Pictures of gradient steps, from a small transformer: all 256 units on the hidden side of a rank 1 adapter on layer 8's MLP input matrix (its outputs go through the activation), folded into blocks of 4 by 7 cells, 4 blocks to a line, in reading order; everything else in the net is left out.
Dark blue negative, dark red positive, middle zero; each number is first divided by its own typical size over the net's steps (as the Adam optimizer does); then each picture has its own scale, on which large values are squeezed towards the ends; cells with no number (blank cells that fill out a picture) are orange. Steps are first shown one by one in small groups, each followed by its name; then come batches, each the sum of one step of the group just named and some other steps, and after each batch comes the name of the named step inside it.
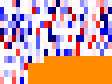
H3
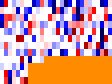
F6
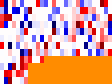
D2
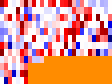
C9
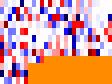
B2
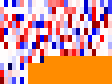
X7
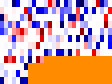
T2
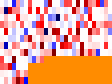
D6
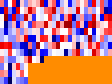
X7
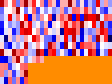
C9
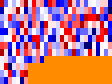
C9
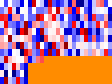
T2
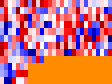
C9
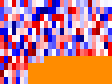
H3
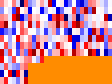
B2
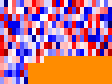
H3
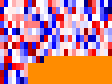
X7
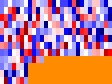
F6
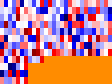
B2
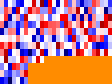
T2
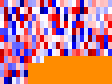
B2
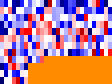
T2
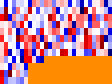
X7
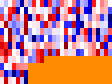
H3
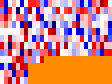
D2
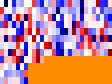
T2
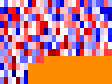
D6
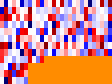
D2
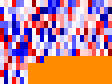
H3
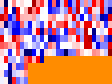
H3
